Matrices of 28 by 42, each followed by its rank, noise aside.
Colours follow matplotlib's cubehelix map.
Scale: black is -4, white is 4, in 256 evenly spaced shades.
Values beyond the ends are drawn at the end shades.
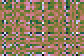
two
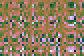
three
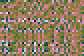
four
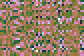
four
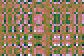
two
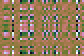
one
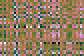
two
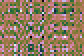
three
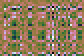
two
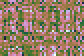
four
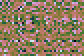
four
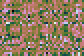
four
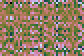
three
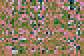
six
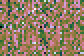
six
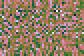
six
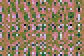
three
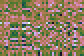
four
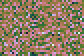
six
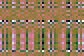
one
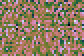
six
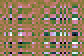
one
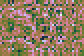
four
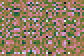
four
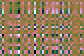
one
